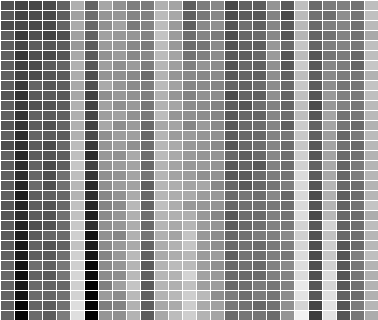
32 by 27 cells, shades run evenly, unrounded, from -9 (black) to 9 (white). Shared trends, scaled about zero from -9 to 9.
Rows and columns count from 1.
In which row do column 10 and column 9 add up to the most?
29
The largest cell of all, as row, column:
32, 22
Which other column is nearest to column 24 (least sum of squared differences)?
14
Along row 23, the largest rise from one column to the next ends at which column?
24
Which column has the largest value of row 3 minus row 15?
7
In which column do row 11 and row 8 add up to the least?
2
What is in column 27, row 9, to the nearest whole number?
5
